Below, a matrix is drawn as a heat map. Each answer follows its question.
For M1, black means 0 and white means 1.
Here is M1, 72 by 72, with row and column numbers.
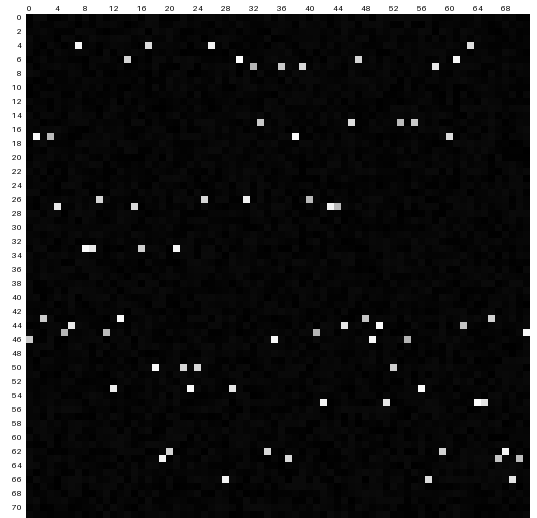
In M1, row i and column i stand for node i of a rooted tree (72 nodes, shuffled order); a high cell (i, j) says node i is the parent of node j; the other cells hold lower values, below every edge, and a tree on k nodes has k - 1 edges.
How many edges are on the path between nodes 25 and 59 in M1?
6
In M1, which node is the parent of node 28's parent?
43
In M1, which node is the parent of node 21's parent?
15
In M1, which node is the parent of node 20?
62
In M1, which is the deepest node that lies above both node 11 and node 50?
44
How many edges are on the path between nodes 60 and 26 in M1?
3
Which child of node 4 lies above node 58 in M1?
7
